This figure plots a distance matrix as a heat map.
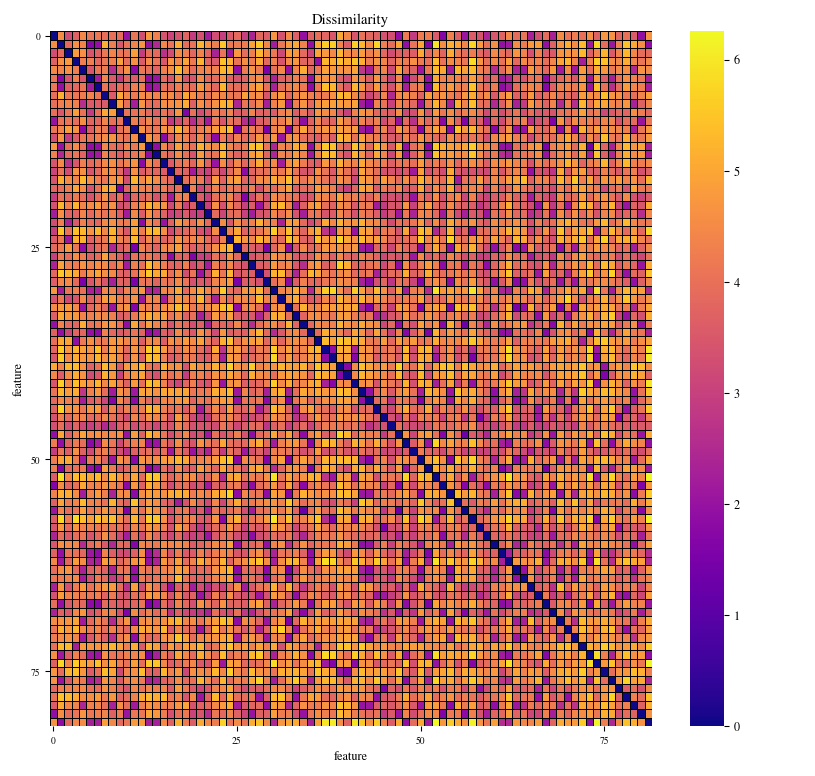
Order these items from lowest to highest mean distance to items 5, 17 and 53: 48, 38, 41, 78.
48, 41, 38, 78
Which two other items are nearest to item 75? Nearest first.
40, 39
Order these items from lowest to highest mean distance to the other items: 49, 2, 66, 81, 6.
49, 66, 6, 2, 81
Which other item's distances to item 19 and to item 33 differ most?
78
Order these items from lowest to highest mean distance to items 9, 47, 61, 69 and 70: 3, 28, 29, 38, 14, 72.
29, 28, 14, 38, 3, 72
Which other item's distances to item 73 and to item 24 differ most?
13
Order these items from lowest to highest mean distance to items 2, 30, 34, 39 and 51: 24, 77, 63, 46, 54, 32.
46, 24, 77, 63, 32, 54
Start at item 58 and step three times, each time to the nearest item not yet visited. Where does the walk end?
66
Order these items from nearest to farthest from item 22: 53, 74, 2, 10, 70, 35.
2, 35, 53, 10, 74, 70
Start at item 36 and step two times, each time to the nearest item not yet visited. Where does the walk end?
72
